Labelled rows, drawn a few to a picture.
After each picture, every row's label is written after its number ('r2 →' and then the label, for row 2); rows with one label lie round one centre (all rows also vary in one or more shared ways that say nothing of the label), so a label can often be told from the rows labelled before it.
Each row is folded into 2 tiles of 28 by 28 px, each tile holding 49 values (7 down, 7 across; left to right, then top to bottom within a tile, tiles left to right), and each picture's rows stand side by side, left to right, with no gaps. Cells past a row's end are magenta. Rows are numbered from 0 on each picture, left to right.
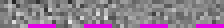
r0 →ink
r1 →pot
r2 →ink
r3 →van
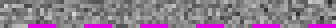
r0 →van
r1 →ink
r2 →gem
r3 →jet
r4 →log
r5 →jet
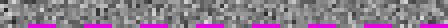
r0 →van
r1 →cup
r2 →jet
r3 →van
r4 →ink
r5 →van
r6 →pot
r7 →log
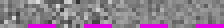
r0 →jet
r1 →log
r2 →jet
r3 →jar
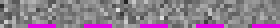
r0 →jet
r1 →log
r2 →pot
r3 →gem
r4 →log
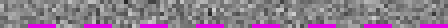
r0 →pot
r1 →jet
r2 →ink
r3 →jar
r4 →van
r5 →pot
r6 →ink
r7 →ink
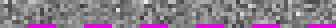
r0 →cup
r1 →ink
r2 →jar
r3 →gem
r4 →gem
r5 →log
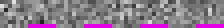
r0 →ink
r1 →van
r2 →jar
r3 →jet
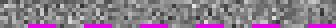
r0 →jet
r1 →cup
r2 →ink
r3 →pot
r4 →jar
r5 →ink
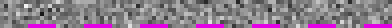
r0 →cup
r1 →jar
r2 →pot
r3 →ink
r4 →gem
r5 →pot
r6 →jet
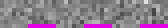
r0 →van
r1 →jet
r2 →ink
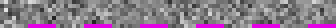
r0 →jet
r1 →gem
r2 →gem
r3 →pot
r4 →jar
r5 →gem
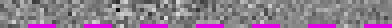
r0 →cup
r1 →van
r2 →ink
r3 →jet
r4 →pot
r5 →jar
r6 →jet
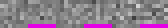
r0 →jet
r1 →log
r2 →pot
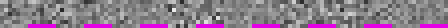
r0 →van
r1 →pot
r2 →jar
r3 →jar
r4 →jar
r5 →log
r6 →pot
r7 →pot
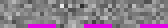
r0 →van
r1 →ink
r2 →cup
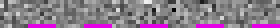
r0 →log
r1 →van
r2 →jar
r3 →ink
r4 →van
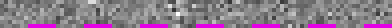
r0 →log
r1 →gem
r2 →gem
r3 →jet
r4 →cup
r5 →pot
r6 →ink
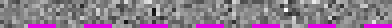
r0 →gem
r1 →pot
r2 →gem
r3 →gem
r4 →log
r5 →pot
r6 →log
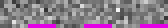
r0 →ink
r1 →gem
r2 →jet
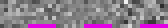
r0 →cup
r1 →pot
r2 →van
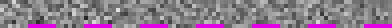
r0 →van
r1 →jar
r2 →van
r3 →gem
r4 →van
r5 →jar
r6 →jet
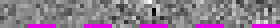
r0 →log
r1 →log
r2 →gem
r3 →log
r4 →jet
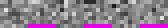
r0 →van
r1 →log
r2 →van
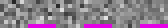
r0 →ink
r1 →van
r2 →jet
